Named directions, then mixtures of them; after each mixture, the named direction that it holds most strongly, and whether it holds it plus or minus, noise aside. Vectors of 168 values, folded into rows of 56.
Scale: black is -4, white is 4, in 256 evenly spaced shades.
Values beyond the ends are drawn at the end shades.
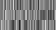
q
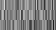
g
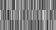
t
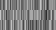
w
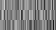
g, plus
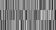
q, minus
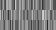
t, plus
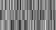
q, plus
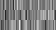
q, minus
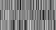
q, plus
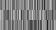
t, plus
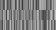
t, minus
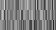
g, plus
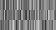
q, minus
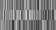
q, plus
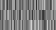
t, minus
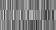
w, plus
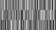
g, plus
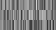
g, plus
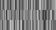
t, minus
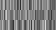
q, plus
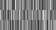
t, plus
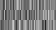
q, minus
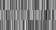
w, plus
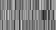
t, minus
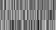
q, plus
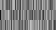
t, minus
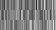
g, minus
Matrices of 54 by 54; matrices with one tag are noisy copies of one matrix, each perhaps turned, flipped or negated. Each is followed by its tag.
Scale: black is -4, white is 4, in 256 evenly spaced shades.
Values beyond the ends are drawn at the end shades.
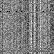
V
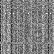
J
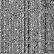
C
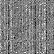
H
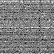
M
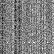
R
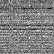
C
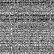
R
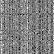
M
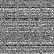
H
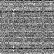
J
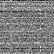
J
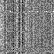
V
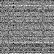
J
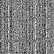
H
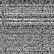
V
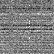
C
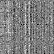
C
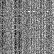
R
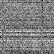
V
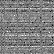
H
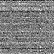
J
